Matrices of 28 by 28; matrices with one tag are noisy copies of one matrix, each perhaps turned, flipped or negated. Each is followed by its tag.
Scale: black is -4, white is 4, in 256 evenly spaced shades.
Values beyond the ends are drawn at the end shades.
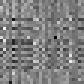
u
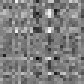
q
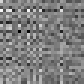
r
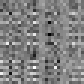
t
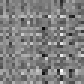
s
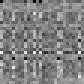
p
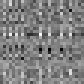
t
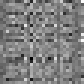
p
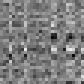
q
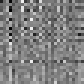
r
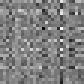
s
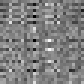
t
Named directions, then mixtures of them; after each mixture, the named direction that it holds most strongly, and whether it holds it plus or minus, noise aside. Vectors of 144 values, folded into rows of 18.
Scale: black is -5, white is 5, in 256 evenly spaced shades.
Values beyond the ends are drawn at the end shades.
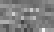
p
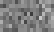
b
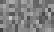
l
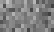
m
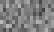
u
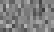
u, plus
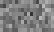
b, plus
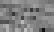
p, minus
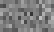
b, plus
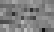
p, minus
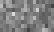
m, plus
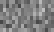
u, minus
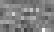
p, plus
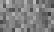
m, plus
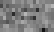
p, minus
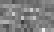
p, plus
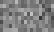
b, minus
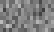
u, plus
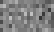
b, minus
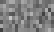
l, plus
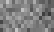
m, plus
